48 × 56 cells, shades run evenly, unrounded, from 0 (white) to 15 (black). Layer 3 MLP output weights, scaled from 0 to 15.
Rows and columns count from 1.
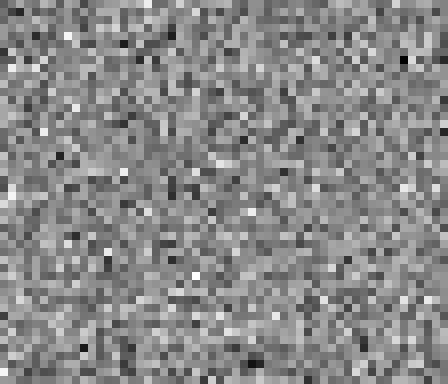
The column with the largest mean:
39
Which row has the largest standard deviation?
8
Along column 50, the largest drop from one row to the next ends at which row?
30
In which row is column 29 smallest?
42
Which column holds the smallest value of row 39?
22
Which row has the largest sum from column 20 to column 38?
31
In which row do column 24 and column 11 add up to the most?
47
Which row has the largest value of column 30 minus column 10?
19
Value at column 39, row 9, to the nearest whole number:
10
